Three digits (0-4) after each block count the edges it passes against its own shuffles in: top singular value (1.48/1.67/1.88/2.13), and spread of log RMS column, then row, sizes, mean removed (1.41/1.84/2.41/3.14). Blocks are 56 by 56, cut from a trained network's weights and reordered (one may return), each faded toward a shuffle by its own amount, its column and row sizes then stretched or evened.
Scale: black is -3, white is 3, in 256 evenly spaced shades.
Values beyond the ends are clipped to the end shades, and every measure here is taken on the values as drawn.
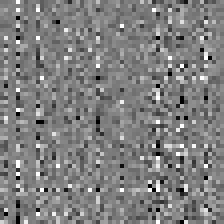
0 4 1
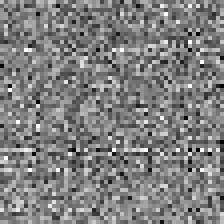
2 1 1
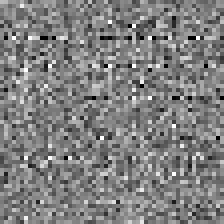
0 1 2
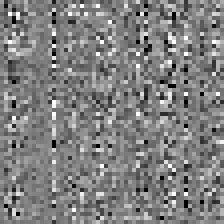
0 4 1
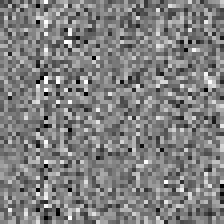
1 3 0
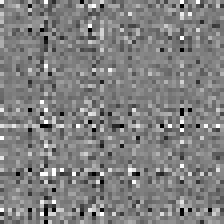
2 3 3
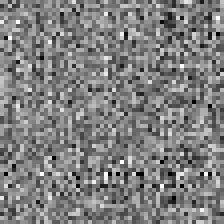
1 1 1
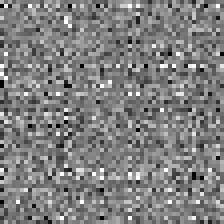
0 2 3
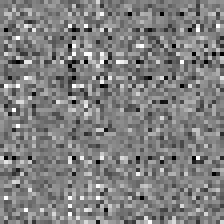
1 2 3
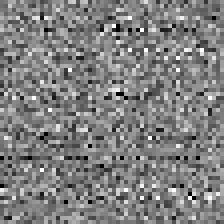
0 0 3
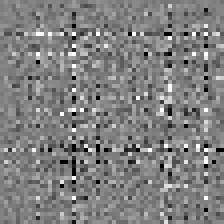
2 3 3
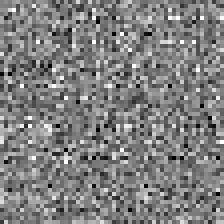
1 0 2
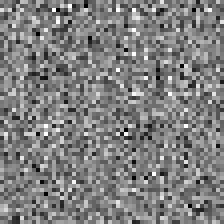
0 1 1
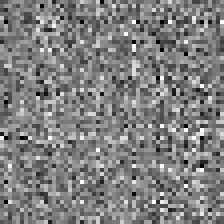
0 3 1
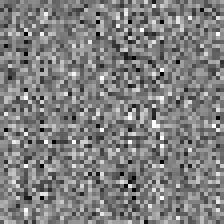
0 2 0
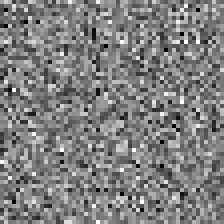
1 1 0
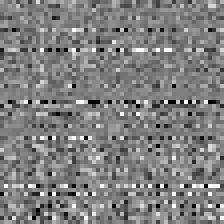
1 0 4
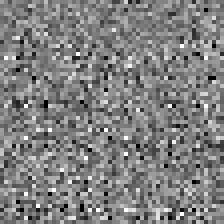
0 1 2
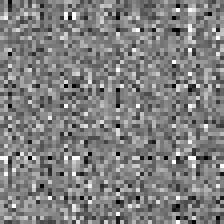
2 3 2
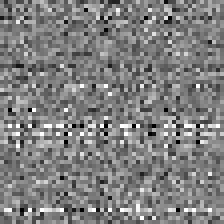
3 1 3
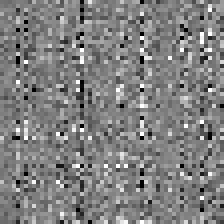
0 4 2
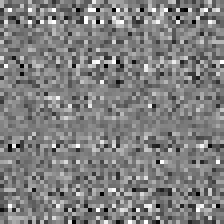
0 0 4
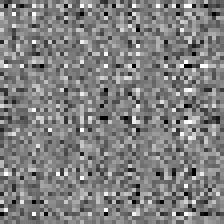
3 3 3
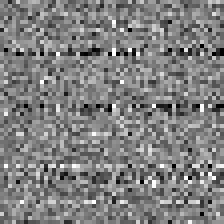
3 0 3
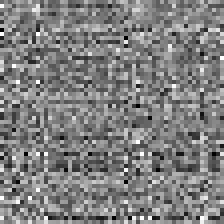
4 1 2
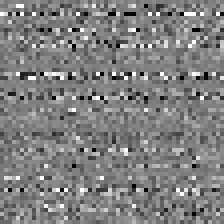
0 0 4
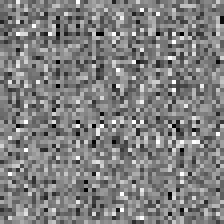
2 3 1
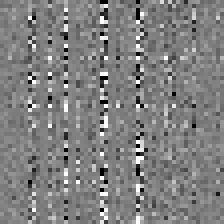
3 4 0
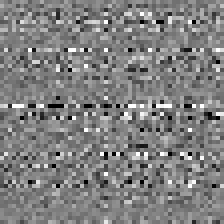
2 1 4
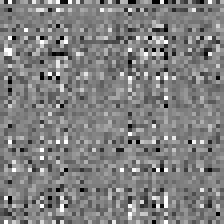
2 3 4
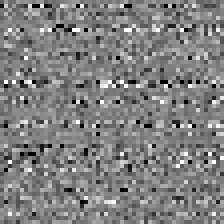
0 0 4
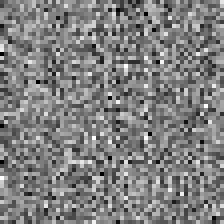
3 1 0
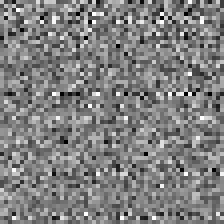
1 0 3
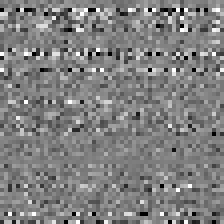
0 0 4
